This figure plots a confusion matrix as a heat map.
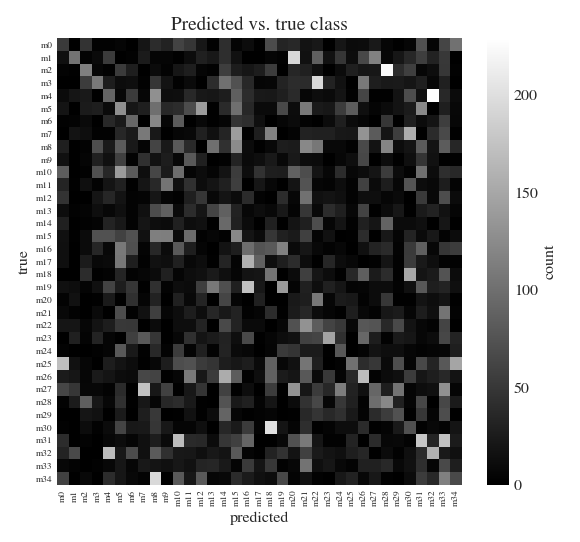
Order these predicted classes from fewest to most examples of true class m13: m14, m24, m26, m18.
m18, m24, m26, m14
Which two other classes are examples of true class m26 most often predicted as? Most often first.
m14, m11
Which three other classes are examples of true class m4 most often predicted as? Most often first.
m32, m8, m15
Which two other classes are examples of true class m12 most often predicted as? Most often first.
m21, m33
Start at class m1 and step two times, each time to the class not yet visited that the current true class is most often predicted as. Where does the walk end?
m22
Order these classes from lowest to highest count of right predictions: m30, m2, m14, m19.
m30, m14, m2, m19
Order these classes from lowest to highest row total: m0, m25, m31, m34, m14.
m14, m0, m34, m31, m25
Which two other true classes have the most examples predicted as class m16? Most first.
m19, m17
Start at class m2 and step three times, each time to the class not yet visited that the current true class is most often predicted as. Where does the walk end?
m7
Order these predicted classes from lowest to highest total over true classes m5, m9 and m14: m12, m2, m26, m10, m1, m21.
m1, m2, m10, m26, m21, m12
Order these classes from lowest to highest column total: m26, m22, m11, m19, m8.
m19, m11, m22, m26, m8
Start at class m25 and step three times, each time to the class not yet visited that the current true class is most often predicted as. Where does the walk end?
m8
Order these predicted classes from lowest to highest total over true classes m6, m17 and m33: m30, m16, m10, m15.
m15, m30, m10, m16
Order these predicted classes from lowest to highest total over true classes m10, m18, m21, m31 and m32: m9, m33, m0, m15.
m9, m0, m15, m33
